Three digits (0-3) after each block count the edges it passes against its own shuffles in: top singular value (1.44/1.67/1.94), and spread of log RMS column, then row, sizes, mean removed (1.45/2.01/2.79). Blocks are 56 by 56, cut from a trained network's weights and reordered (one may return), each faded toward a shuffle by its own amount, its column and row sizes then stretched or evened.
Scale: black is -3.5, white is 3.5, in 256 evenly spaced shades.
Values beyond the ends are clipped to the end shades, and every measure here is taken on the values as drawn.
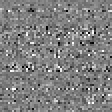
0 1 3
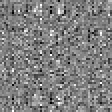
3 2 1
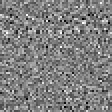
3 0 1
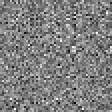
3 1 1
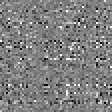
3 2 2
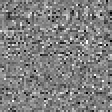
2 0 1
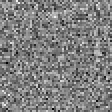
2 0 0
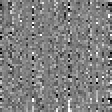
3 3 0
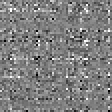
0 2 3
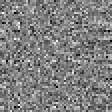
2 1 1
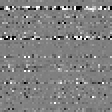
3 1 3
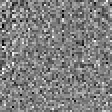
3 2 0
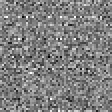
1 0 2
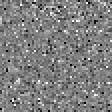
0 0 1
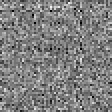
1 2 0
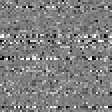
3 0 3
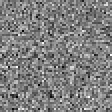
2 0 1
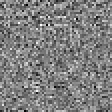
3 0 1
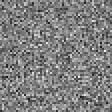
2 0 0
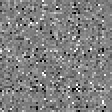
0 2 1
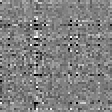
3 2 2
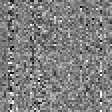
1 3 0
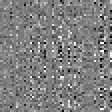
3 3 1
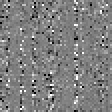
0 3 0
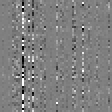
3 3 0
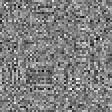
3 0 1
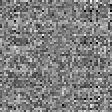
2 2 0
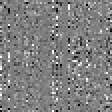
1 3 0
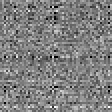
3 2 2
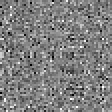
2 1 0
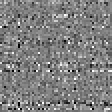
2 1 2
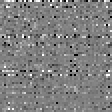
2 1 3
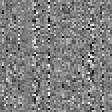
3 3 0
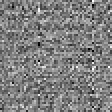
1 2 0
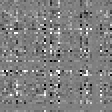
1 3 3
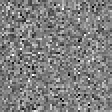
0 2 0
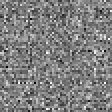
1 1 1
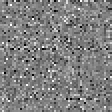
1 1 1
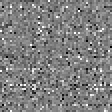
1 1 1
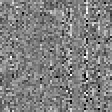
0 3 0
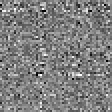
0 2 2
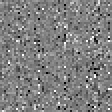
0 2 0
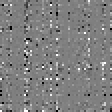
0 3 2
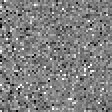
0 0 0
